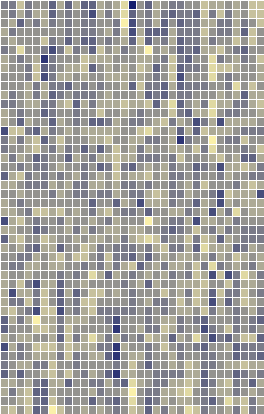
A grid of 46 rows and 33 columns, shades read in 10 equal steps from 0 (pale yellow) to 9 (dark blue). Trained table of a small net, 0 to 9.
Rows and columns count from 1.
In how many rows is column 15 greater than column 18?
23
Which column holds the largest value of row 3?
17
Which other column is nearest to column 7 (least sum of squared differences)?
24
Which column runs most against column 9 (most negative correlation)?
30
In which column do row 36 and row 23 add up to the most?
15
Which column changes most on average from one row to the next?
19
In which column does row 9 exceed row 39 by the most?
6
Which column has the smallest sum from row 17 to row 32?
26
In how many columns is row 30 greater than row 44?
14
